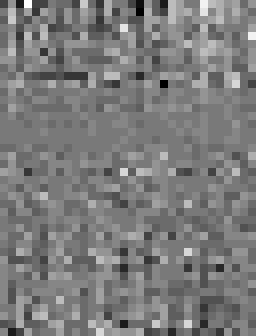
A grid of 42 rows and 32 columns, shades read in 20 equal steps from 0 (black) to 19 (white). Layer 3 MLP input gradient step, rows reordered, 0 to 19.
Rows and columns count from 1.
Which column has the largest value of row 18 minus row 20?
30
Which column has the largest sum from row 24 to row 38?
13
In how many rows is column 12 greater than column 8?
18
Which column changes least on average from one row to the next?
31
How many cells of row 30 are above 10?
10
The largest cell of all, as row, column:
1, 4
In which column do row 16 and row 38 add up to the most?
8
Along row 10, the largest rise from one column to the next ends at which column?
12
